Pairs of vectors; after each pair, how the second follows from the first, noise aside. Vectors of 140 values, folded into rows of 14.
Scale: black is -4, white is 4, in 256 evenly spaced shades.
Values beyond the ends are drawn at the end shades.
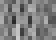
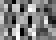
scaled up.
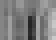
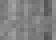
wrapped around, shrunk.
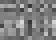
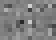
negated, partly zeroed.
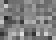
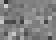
partly zeroed.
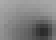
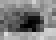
wrapped around, scaled up.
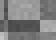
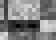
scaled up.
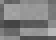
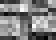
wrapped around, scaled up.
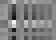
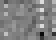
wrapped around, negated, partly zeroed.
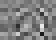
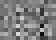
sign-scrambled.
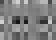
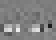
wrapped around, negated, partly zeroed.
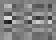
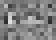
sign-scrambled.
